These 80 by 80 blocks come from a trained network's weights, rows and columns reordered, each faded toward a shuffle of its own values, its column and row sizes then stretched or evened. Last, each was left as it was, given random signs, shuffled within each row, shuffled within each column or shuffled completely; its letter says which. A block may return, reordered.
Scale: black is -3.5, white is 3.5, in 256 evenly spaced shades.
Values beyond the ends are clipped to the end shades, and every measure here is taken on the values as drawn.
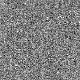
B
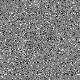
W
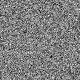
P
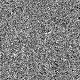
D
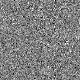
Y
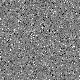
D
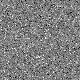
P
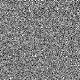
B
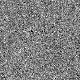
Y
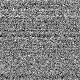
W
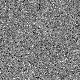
P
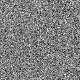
D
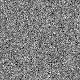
P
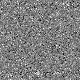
W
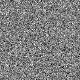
Y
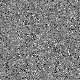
D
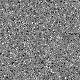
P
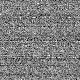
W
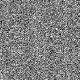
B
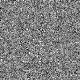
Y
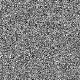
Y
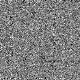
Y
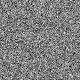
P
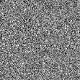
Y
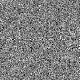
Y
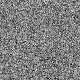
P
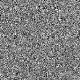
B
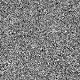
W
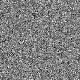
D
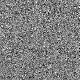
Y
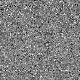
W
